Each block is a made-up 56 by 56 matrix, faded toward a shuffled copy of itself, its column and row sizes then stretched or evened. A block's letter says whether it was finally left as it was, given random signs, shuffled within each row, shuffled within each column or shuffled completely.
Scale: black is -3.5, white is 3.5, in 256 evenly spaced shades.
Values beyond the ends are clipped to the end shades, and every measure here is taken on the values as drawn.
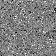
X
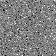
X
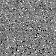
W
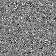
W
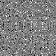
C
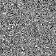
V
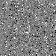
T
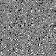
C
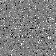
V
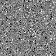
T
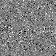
W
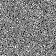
X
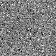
T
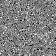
X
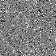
V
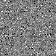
V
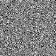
V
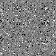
C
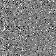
V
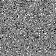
W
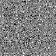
C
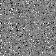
V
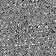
W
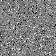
W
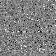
W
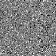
C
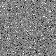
X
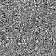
C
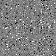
C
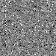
V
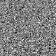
V
